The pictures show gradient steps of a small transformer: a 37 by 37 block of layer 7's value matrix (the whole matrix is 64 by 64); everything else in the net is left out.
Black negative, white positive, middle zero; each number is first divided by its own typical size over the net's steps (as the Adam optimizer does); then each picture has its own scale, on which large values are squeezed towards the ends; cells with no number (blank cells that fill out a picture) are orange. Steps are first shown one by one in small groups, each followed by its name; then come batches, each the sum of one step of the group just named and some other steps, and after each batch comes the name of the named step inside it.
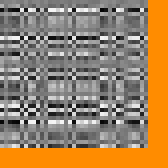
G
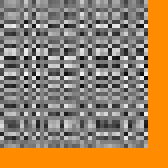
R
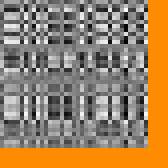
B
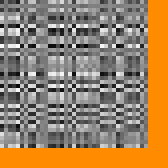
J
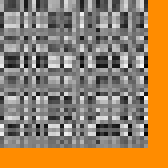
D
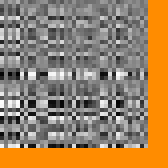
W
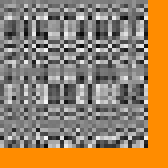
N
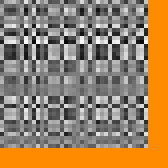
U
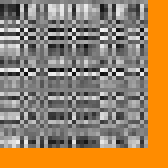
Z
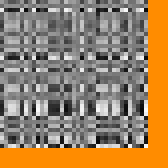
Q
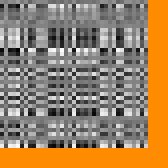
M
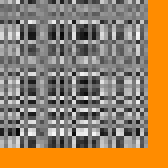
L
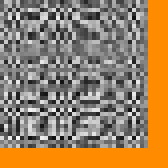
L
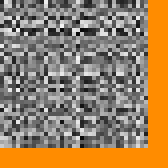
J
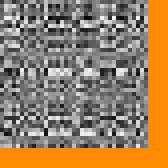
J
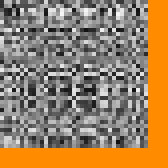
Z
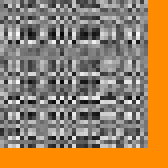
L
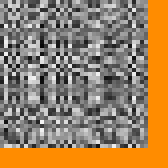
R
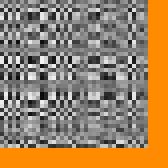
W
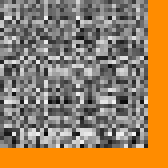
N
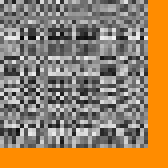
L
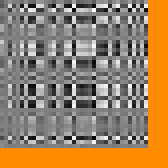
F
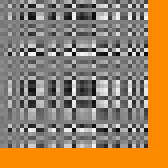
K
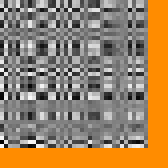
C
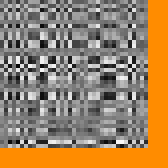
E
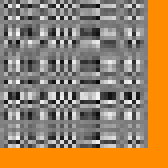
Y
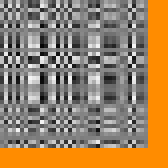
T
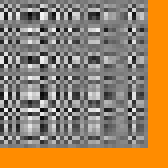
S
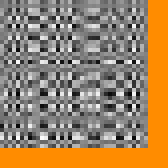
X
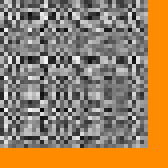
S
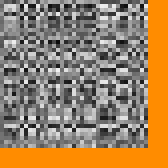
K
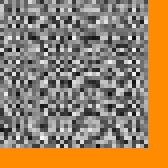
X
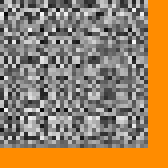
S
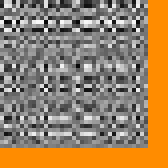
F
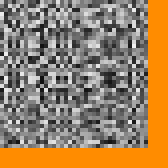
T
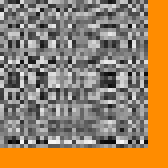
E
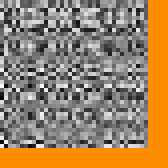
C
